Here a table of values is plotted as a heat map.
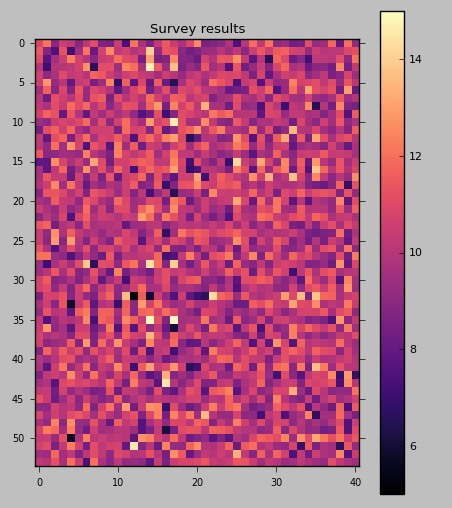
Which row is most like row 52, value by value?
20
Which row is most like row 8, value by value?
47
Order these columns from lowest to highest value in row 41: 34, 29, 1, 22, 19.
19, 1, 34, 29, 22
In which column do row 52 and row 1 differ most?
2
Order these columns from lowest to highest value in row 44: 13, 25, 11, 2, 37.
25, 2, 37, 13, 11
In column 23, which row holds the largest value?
11
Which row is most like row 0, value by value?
30
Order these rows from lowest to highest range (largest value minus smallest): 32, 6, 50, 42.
6, 42, 50, 32
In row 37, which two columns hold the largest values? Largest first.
14, 32
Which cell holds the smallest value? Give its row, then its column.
32, 12
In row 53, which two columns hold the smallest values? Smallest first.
6, 14
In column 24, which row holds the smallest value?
15
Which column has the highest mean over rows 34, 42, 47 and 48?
21
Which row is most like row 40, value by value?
4
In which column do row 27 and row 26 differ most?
16
